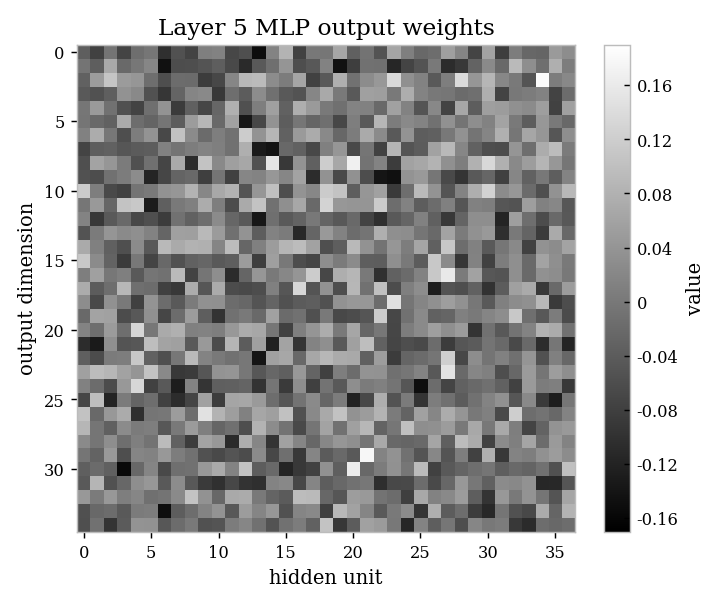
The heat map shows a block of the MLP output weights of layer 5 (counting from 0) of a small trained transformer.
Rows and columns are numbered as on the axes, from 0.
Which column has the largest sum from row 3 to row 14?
18
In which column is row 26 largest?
9
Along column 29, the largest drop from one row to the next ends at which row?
29
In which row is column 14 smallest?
7
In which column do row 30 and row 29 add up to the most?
21
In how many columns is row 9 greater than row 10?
9
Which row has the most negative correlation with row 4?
13
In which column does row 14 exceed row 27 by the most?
16
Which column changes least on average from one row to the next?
32
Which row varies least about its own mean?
12
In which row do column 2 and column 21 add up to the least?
25
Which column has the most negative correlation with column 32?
4
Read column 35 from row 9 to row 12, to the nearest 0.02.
-0.04 0.04 0.02 -0.02
